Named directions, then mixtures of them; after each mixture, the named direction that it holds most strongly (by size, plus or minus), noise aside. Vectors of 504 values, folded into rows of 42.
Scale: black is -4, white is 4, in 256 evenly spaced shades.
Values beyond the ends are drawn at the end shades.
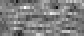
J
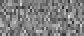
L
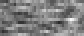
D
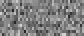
L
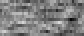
D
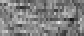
D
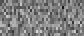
L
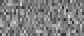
L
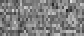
L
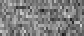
L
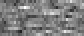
J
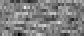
J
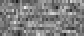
J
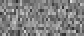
L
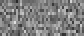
L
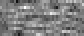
J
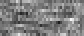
D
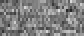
L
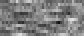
D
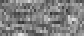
D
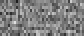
L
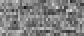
J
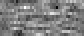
J
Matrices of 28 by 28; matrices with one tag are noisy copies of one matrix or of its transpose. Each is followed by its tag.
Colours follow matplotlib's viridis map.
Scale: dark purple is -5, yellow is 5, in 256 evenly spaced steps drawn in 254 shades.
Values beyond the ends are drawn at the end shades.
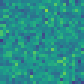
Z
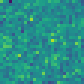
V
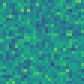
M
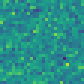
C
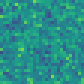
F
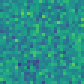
M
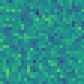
F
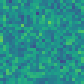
F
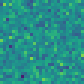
M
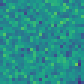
Z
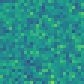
M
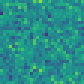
F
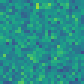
V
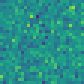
M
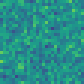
C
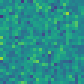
V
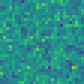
V
